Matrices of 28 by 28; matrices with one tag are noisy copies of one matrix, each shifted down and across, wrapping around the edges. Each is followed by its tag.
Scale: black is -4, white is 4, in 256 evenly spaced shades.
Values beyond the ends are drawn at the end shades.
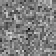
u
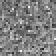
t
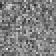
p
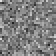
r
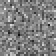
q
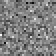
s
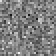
p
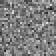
s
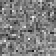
t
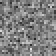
t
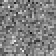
u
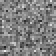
t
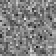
r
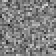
s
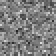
r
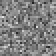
s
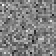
p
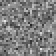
r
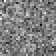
q
